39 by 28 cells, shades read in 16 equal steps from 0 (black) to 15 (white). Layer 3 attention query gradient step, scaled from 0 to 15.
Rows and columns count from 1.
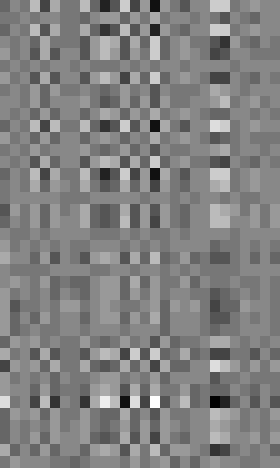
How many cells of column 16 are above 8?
17
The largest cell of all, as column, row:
16, 34
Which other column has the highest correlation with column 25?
7
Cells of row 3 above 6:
20
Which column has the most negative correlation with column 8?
2
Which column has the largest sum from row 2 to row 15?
22
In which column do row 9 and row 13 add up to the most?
23
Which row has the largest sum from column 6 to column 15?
26
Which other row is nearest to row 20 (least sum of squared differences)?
6
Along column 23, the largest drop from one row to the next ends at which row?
4
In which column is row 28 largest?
1
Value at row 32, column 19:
8
